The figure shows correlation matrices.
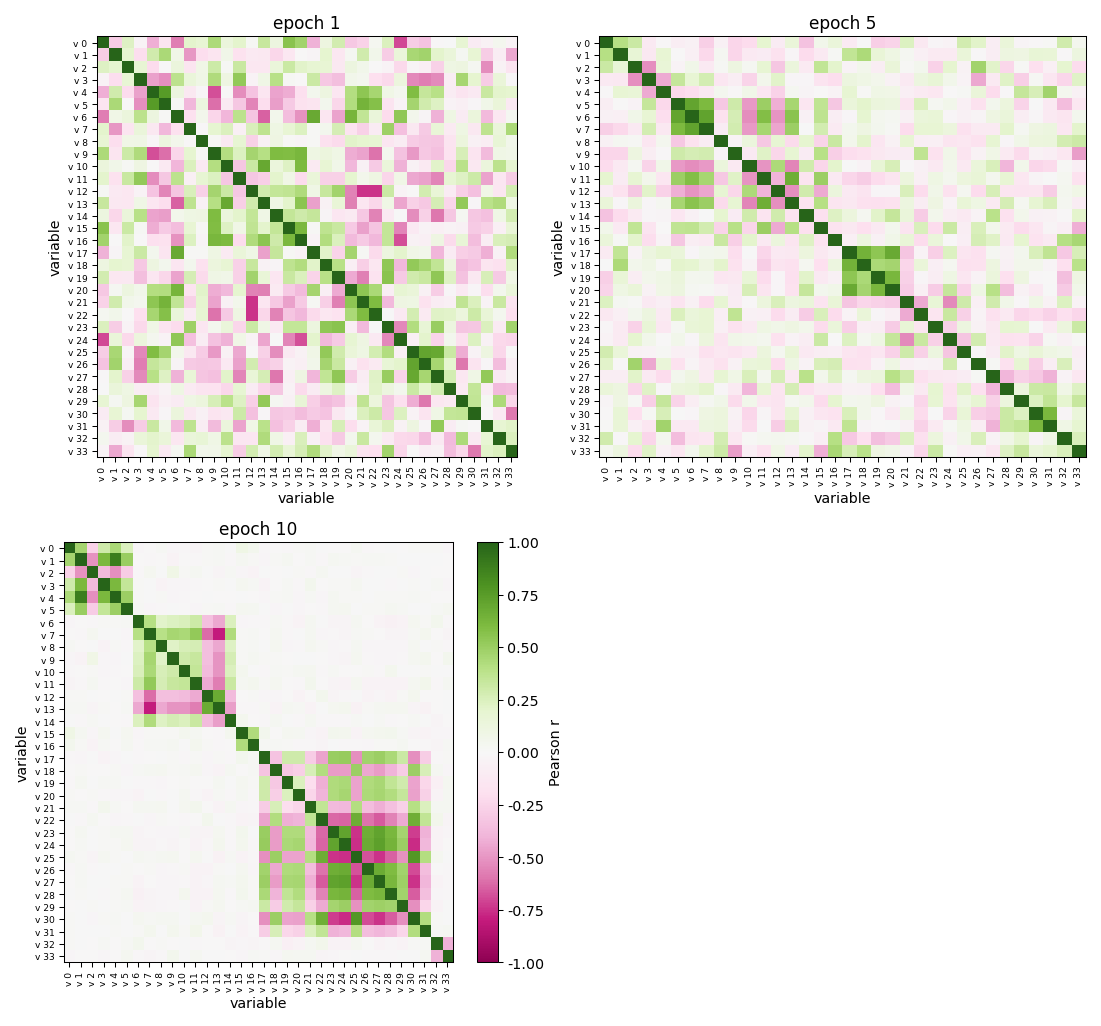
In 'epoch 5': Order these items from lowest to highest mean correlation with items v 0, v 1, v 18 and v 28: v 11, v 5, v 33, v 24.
v 24, v 11, v 5, v 33
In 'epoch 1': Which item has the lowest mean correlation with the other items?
v 24
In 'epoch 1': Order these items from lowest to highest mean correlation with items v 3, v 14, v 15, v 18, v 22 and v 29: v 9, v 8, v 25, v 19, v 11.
v 25, v 19, v 8, v 11, v 9
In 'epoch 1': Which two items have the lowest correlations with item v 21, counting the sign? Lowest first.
v 12, v 19
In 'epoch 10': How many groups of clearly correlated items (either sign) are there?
5
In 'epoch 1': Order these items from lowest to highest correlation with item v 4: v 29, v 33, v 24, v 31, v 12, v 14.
v 14, v 12, v 29, v 24, v 33, v 31
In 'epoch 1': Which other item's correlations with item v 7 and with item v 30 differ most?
v 33
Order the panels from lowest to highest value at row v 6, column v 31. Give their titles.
epoch 1, epoch 5, epoch 10
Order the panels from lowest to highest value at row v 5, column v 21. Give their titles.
epoch 5, epoch 10, epoch 1
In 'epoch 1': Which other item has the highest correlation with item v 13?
v 10
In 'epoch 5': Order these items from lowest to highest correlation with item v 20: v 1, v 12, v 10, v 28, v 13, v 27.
v 28, v 13, v 12, v 1, v 10, v 27
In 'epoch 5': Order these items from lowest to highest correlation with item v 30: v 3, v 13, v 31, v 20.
v 20, v 3, v 13, v 31
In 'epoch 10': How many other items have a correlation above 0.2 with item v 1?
4
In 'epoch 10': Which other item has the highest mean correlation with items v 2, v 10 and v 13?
v 12
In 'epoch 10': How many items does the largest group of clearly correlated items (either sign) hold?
15
